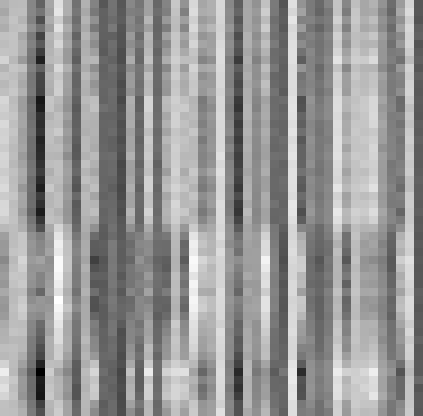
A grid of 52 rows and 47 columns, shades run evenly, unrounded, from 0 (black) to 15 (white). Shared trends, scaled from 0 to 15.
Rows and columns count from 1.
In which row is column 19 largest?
47
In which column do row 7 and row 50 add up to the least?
5
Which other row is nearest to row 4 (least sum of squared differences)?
2
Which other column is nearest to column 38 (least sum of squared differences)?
20
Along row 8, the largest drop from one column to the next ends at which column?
34
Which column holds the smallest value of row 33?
11
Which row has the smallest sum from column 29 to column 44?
33
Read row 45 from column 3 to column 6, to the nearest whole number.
10 7 4 10
